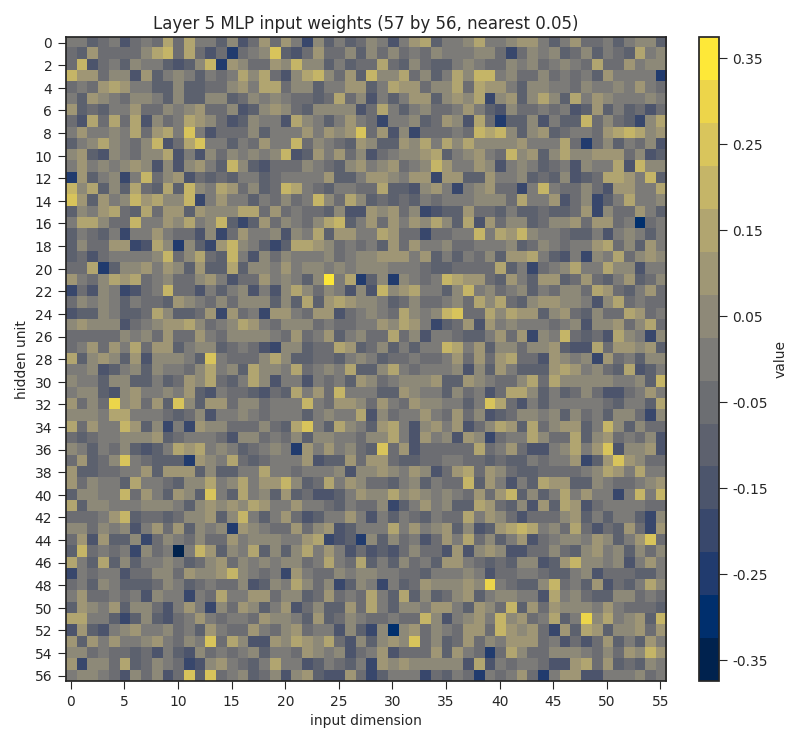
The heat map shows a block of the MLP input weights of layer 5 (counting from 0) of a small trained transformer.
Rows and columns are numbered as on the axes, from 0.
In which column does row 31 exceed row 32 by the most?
42
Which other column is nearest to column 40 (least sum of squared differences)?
52
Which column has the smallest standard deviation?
31
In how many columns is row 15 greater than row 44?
22
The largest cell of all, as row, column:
21, 24
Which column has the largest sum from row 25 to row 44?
13
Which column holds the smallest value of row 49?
11
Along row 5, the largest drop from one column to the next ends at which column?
39
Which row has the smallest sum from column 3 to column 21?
54
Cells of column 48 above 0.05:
7
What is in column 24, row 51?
-0.1
